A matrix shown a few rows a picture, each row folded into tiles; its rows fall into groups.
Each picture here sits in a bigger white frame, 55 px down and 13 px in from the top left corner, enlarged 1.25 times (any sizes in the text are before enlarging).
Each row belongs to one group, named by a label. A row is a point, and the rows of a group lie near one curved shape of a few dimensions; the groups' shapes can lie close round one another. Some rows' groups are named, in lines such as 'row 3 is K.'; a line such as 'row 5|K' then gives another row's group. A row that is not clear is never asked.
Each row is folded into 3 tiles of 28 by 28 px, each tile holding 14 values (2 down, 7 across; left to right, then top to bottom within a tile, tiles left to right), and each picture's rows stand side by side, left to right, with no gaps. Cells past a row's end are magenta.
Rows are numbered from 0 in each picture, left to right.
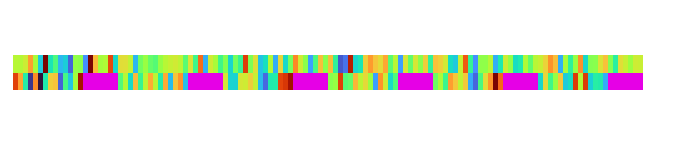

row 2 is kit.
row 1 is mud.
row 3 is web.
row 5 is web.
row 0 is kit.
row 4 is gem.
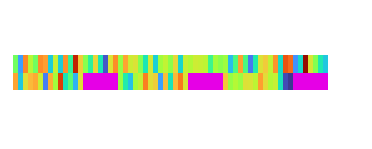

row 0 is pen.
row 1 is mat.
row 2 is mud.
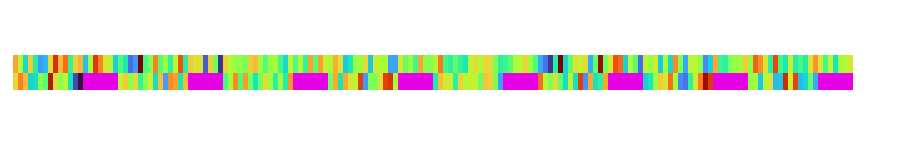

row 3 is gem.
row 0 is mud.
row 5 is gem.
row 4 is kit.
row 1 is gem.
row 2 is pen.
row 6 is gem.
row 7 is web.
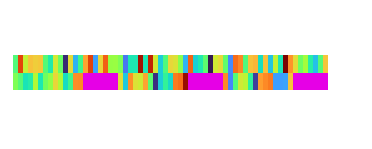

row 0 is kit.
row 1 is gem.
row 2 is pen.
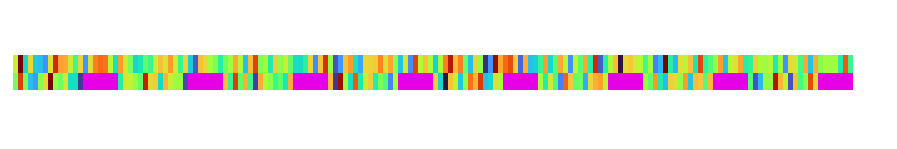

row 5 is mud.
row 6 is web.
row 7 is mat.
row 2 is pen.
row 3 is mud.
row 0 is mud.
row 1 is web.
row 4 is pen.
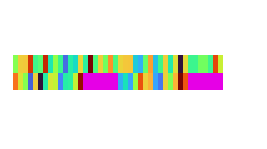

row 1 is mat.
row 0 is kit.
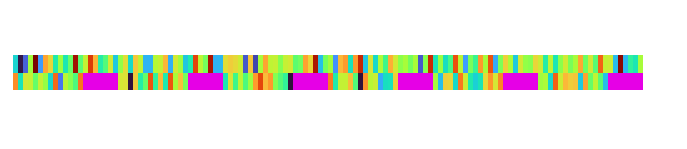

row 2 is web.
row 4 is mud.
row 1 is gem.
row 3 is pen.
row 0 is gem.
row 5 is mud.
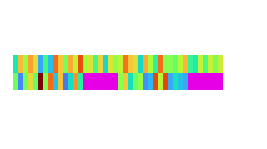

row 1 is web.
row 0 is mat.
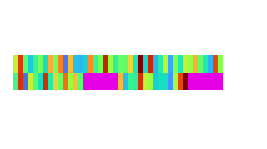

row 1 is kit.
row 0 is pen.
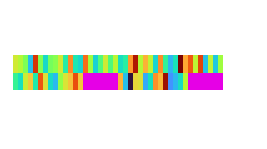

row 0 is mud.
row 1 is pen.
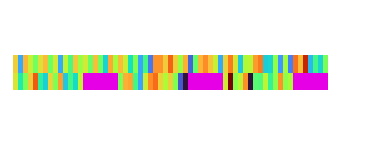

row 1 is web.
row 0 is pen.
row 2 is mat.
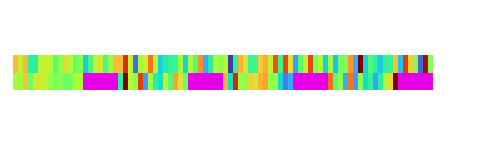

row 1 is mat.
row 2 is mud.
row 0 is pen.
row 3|kit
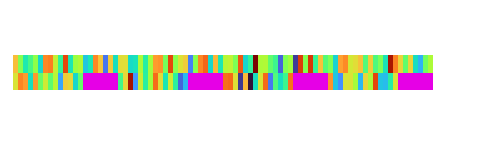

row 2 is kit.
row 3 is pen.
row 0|kit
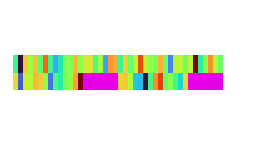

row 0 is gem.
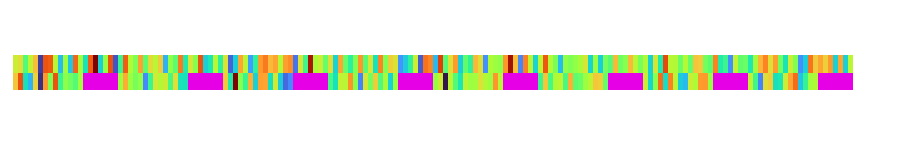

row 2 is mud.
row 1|mat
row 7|pen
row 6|mud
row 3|pen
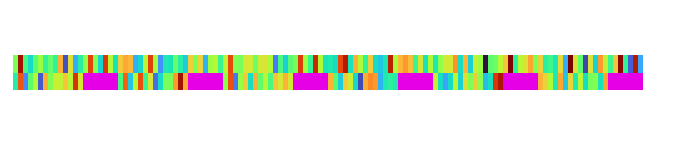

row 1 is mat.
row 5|kit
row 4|kit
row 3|pen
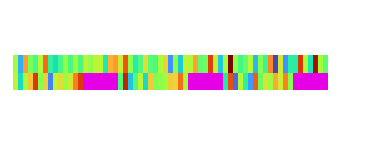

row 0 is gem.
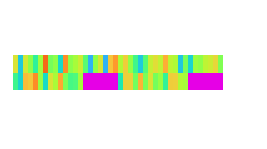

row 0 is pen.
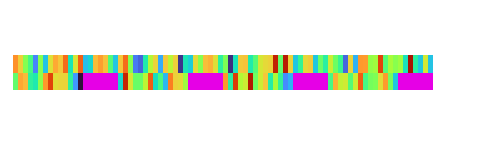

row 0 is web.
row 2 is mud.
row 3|kit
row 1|pen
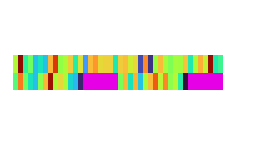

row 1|web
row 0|mud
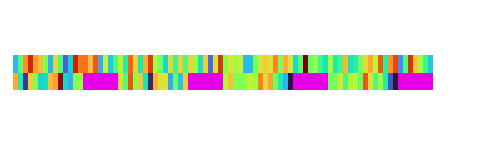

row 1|pen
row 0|pen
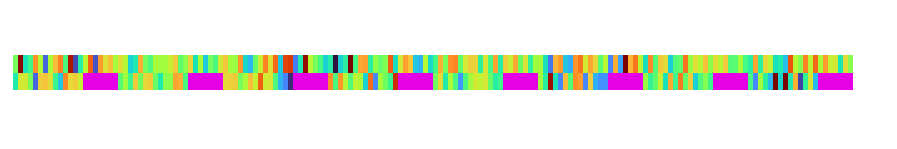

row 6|mat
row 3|gem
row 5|mud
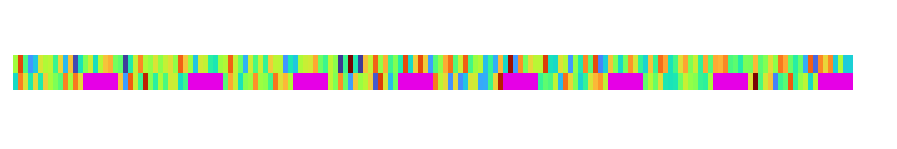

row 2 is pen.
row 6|mat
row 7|mat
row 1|mud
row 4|kit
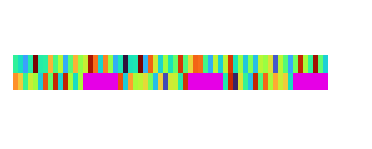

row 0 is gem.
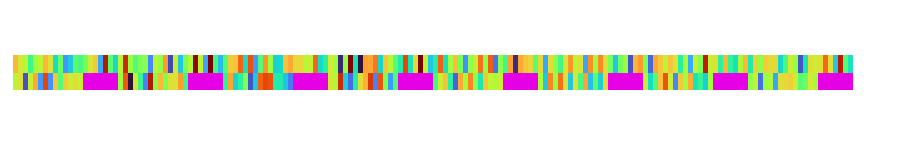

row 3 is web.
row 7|pen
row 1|pen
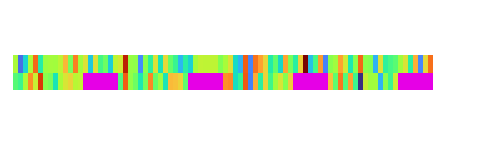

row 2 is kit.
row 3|pen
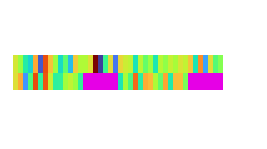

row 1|mud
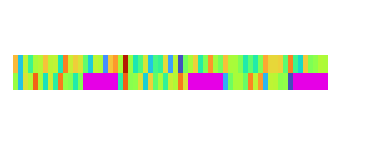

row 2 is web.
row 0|pen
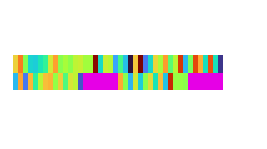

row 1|gem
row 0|mud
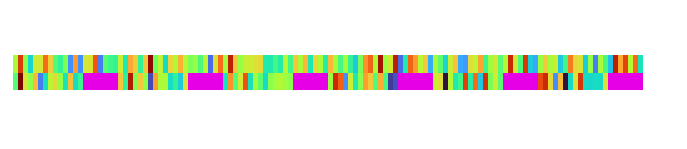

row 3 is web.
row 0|mat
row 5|kit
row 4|gem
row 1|pen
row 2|mat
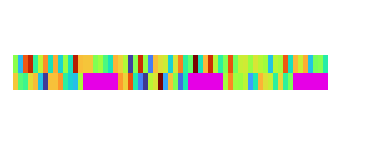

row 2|mat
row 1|web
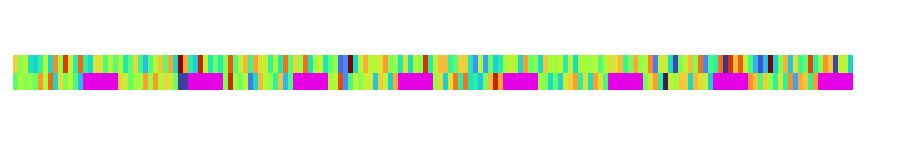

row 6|mud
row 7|gem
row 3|web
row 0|web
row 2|mat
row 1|mud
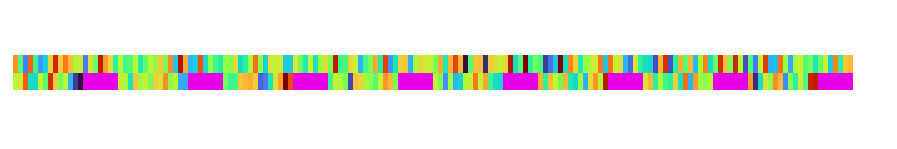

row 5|gem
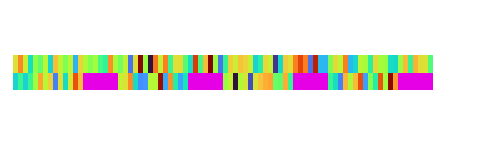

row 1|web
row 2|pen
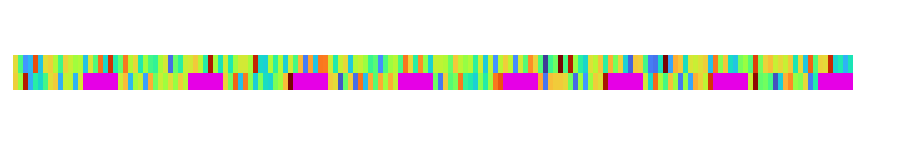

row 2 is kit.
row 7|mat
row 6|gem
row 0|web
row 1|pen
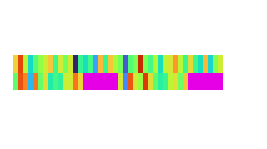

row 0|pen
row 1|mud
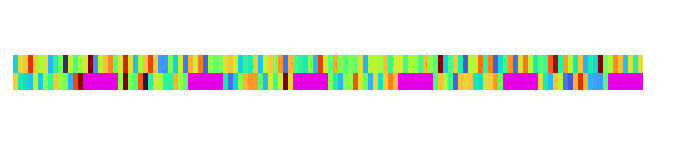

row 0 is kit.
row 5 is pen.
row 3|mat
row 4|mud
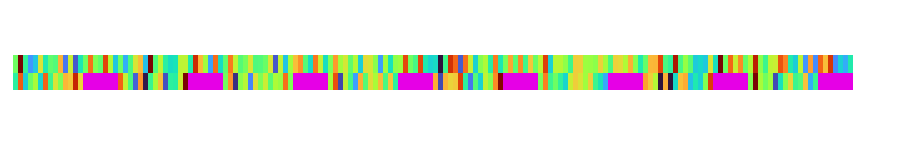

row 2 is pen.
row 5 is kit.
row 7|mat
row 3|pen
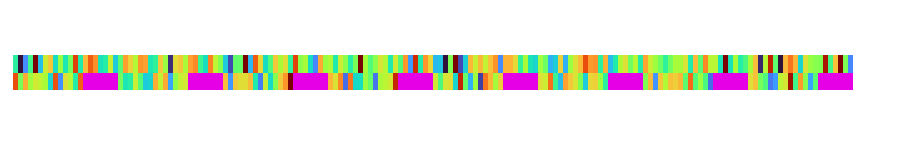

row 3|kit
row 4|gem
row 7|web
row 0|gem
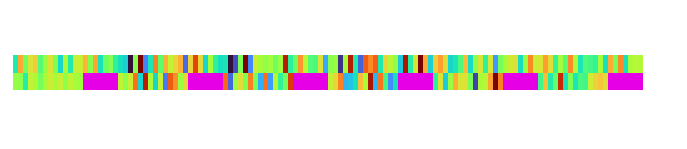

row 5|mat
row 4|mat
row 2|gem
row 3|web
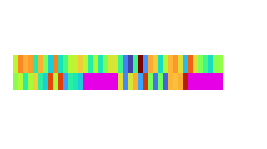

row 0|web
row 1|gem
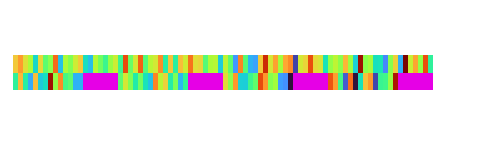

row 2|mud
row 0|web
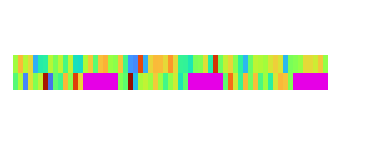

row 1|web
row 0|gem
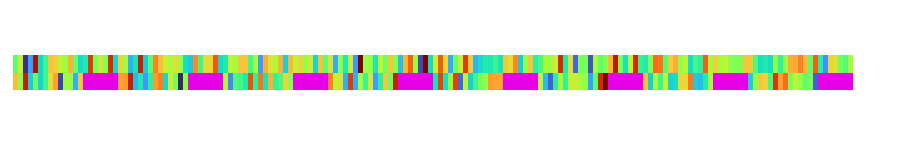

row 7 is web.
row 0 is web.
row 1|web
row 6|pen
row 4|mat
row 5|kit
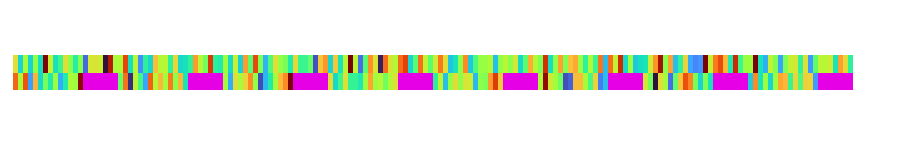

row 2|gem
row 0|kit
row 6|pen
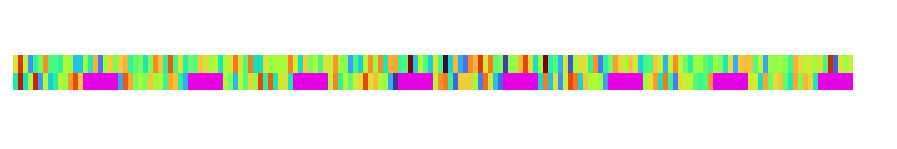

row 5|mud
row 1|kit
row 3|mud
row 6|pen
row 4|web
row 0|mat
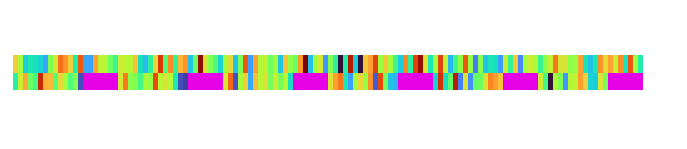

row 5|pen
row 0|web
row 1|mud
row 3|web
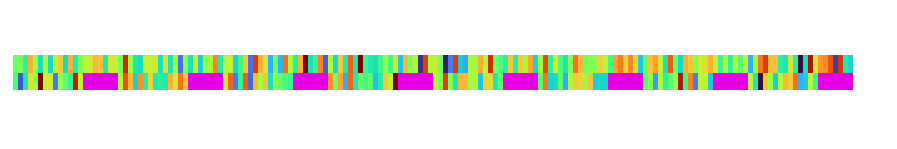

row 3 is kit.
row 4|web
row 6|web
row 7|pen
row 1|pen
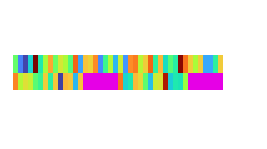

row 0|gem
